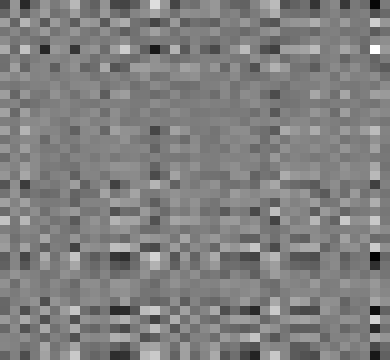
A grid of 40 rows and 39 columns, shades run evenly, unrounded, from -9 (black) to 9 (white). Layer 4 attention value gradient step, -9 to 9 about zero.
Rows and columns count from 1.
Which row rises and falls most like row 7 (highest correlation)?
1
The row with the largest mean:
25
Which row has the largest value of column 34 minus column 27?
6
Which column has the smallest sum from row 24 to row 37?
26
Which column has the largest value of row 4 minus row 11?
28
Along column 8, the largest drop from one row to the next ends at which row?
36
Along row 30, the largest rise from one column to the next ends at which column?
39
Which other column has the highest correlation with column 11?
2
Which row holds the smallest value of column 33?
22
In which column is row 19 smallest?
16
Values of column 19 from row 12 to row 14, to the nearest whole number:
0 0 0
